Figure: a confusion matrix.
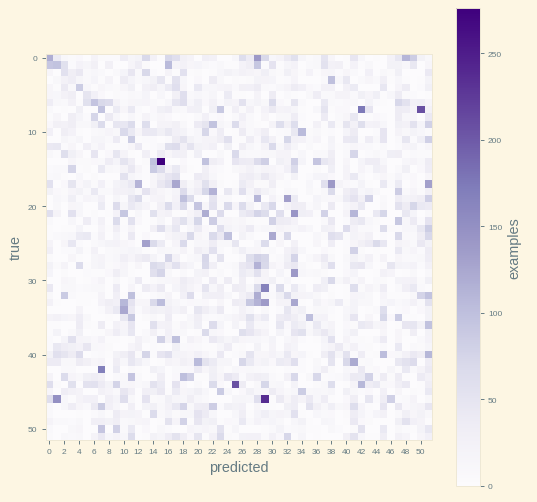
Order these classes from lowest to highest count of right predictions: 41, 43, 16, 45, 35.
45, 16, 43, 35, 41
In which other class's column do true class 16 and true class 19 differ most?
32
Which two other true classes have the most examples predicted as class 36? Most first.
14, 43
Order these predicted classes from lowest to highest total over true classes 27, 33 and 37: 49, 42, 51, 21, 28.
42, 49, 51, 21, 28
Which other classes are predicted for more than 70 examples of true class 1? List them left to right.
0, 16, 28
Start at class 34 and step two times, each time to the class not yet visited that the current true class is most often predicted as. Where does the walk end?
21
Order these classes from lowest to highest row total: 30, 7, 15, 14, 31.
30, 15, 31, 7, 14
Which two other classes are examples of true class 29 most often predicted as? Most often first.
33, 15
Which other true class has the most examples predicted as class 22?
18
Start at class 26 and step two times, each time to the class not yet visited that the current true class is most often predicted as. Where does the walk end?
20
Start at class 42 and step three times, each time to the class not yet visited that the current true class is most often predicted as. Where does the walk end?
9
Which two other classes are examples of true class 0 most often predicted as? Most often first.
28, 48
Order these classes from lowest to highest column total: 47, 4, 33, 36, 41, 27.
36, 4, 27, 47, 41, 33
